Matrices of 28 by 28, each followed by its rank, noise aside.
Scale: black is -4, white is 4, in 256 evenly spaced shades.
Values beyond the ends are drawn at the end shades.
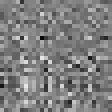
three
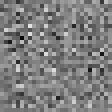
six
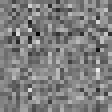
four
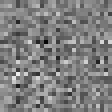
four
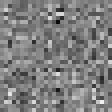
five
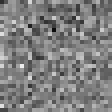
six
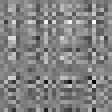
two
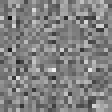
six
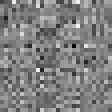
four
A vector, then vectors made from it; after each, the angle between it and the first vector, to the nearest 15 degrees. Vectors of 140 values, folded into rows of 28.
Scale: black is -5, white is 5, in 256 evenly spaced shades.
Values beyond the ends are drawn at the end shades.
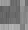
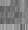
30 degrees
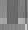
75 degrees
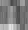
45 degrees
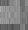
165 degrees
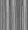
90 degrees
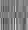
75 degrees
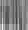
60 degrees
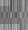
45 degrees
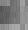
30 degrees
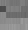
60 degrees
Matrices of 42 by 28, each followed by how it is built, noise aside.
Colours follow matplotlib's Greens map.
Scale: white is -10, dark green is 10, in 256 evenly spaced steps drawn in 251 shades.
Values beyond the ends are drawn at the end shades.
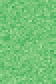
noise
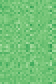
low rank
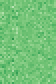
uneven columns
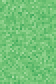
noise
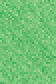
Toeplitz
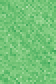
Toeplitz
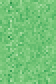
uneven columns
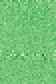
uneven rows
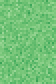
noise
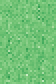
uneven columns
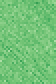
Toeplitz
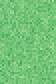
noise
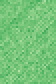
Hankel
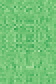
low rank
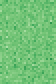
uneven columns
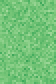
noise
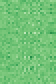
low rank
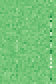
uneven columns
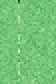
uneven columns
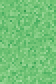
noise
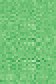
low rank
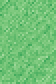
Hankel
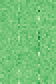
uneven columns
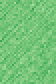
Hankel
